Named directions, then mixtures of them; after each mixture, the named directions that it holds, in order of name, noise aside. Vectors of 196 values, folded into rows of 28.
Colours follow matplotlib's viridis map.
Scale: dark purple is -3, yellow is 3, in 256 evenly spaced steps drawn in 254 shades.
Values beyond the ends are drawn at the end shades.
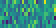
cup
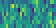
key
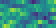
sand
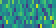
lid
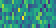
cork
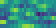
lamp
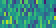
cup.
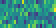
cup, sand.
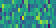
cork.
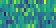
cup, lamp.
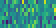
cup.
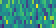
lid.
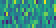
cup.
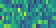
cork, sand.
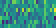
cup.
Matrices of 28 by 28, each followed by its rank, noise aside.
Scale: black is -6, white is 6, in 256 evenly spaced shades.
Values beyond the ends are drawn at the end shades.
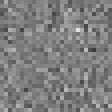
six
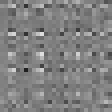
two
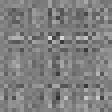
three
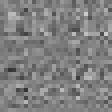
four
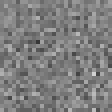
six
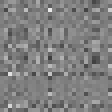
three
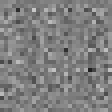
six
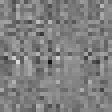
four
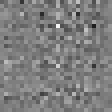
four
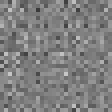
four
